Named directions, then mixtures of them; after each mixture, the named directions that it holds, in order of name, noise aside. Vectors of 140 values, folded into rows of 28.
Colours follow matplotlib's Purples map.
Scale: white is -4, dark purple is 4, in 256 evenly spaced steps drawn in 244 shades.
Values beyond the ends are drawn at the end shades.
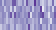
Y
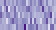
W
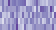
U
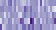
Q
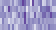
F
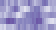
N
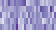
U.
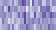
F.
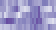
N.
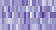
F, Y.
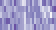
F, W.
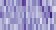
F, W.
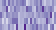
U, W.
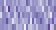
W.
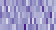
W.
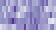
N, W.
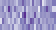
F, Q.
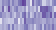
F, U.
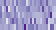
W.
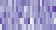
Q.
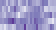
N, W.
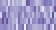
U, W.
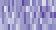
F, Y.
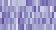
U.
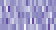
W.
